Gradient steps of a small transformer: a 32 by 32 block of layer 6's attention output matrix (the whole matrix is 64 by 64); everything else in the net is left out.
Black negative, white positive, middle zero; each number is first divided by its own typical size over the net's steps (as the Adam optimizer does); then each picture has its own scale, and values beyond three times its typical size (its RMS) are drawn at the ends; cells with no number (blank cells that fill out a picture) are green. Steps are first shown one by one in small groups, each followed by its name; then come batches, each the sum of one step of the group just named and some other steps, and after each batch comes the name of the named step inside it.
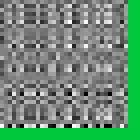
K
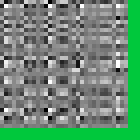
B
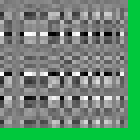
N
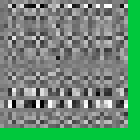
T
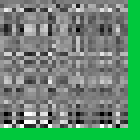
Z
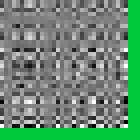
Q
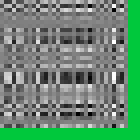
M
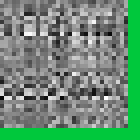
N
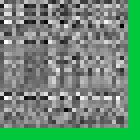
B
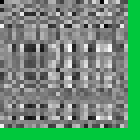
K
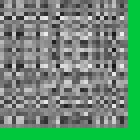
M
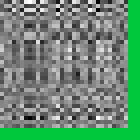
M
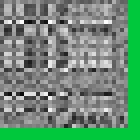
K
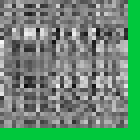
N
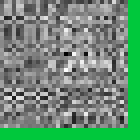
K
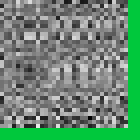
Q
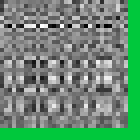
B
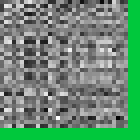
B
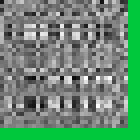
N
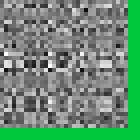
T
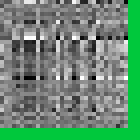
Q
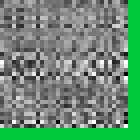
Q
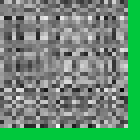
Q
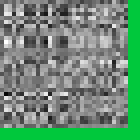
B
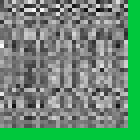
T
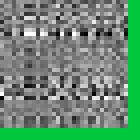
N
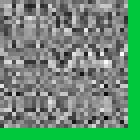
T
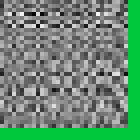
K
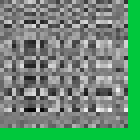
K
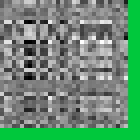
Q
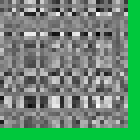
N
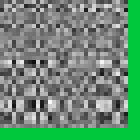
T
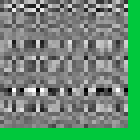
T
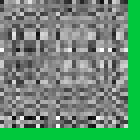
Q
